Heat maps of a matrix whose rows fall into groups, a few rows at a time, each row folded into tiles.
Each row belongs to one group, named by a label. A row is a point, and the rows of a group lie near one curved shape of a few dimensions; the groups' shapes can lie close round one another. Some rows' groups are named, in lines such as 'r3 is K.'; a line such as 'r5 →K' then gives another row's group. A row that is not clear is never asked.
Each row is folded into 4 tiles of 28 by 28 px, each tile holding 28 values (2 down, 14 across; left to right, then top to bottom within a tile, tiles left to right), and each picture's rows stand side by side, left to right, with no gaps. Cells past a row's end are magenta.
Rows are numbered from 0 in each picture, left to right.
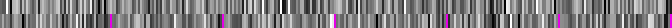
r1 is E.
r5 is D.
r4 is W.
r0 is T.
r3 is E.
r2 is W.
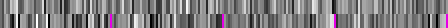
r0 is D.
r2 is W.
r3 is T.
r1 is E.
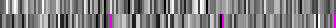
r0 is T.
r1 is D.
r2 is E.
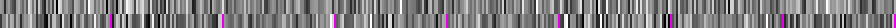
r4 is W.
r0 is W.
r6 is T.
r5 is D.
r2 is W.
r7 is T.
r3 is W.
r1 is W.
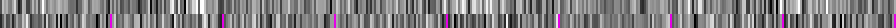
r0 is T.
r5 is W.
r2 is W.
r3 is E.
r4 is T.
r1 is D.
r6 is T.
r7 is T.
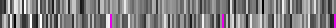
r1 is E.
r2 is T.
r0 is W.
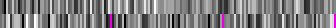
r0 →T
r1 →T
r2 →W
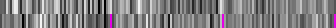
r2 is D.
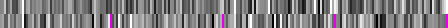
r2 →D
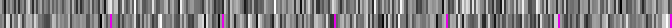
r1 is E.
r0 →T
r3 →W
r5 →W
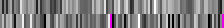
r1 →T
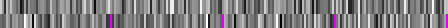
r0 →E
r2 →E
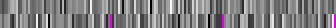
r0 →D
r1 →T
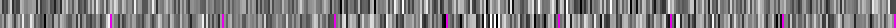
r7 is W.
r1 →E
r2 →D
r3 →T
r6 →D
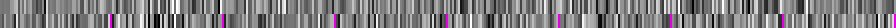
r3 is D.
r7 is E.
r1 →W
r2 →T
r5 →E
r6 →E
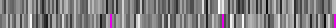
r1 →D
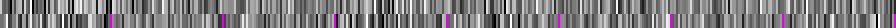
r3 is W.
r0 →D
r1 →E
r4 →W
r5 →W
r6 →W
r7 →E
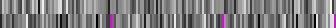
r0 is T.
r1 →E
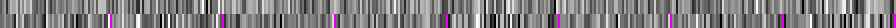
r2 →T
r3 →D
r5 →E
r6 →E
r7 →T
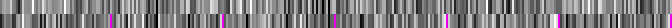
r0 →T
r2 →T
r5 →T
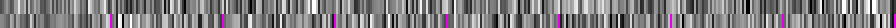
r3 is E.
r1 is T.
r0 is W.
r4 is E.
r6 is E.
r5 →T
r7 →D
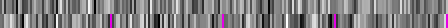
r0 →D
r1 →W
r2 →E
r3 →T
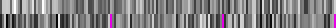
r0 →T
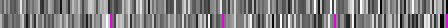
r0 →W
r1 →D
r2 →D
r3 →D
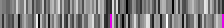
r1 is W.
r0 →D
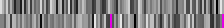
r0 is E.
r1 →T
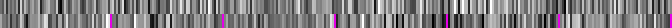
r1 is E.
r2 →W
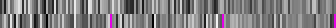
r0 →W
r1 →E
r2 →D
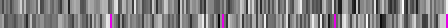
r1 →E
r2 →D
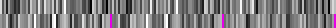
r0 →W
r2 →T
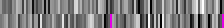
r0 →D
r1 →D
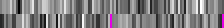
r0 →T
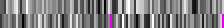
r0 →T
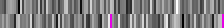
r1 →W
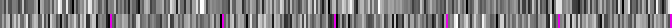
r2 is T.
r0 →T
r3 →T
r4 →T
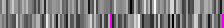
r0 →E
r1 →T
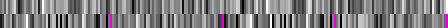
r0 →T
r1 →E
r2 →T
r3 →E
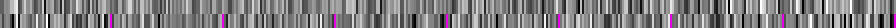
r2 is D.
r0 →D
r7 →T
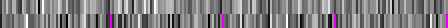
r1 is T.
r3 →T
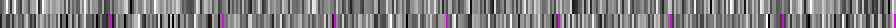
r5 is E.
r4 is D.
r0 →T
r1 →T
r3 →W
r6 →T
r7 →T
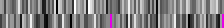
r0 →W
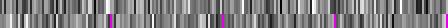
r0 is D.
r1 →D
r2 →W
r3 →W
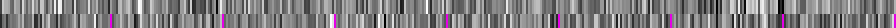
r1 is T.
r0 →T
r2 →W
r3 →D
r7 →T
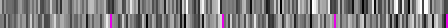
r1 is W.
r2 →W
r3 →D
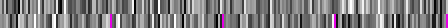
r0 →W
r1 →D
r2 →E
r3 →T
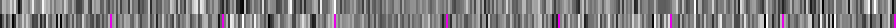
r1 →D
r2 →E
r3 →D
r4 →D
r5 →E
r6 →E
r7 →D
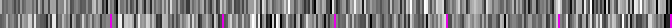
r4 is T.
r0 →W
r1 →T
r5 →D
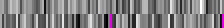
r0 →E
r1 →D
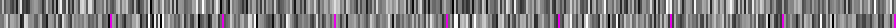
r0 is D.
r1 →D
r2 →E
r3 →E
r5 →D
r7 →D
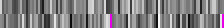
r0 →W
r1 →E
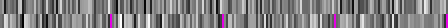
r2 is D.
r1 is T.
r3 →D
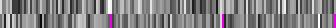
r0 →E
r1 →T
